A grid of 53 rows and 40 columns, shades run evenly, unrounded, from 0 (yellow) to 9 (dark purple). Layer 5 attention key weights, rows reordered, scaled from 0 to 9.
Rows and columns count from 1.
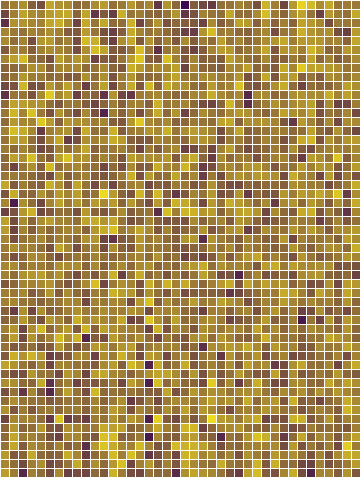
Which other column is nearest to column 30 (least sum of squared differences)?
37
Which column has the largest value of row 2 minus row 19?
21
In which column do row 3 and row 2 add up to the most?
1
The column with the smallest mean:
40
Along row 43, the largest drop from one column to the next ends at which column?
18
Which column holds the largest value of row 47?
17
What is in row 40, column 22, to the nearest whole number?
6
